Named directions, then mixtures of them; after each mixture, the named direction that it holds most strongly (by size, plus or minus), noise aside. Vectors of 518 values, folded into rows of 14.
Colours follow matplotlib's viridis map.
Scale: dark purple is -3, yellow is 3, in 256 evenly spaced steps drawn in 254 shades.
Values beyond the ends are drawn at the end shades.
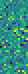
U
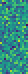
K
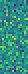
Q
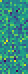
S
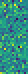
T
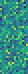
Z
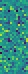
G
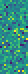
U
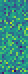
Q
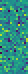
G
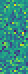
U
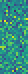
Q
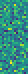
U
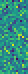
T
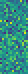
Q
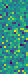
U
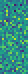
Q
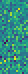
S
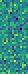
S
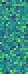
K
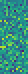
Q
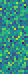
Z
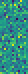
T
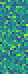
K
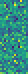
T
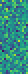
K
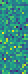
K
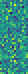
S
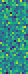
K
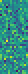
S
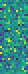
G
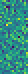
K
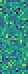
Z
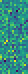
S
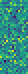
S
